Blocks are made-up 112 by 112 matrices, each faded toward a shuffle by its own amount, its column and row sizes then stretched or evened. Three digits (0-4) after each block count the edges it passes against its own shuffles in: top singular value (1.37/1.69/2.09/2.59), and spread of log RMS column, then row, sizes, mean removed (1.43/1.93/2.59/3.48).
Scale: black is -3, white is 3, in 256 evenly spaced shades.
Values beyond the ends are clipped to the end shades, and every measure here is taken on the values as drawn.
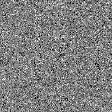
1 2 0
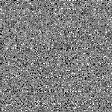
2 0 3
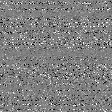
0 0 4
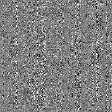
0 4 2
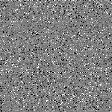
3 0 2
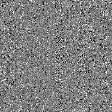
1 3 0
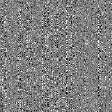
3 4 0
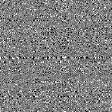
3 2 3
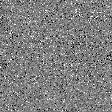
1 0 2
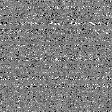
0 1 4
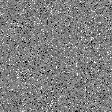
1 2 0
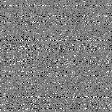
1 2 4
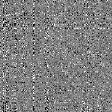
3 3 3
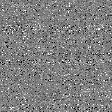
1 1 3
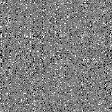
2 3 2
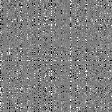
3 4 3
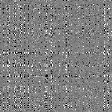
4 4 3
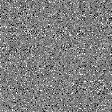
2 1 2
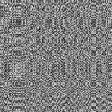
4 2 0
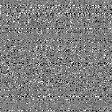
3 2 4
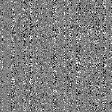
0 4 2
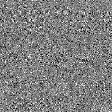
3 1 2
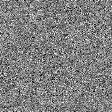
0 0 2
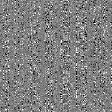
3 4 0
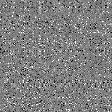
3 1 2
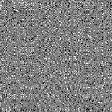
4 2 1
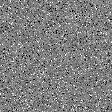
0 0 0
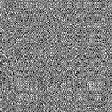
4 1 0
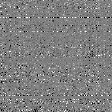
1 2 4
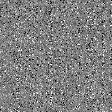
0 3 1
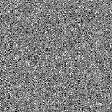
3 2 0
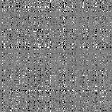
3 4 4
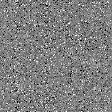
1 2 1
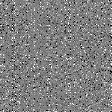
3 3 1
